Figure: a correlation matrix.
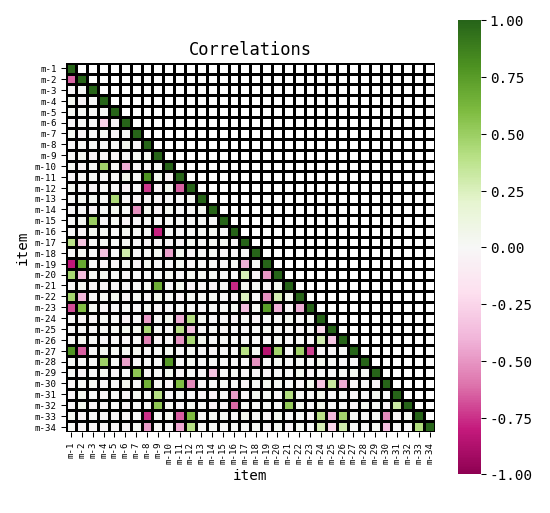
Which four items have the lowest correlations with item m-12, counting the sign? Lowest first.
m-8, m-11, m-30, m-25
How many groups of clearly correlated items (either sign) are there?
7
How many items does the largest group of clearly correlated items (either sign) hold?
9
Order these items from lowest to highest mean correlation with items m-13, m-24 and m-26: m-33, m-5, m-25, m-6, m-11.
m-11, m-25, m-6, m-5, m-33
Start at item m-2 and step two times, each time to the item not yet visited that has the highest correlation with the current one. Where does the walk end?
m-23
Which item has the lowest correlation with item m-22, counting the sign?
m-19
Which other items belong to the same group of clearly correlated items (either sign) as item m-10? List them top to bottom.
m-4, m-6, m-18, m-28
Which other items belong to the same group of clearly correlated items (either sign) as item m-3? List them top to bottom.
m-15
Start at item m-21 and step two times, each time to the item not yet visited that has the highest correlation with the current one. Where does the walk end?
m-32
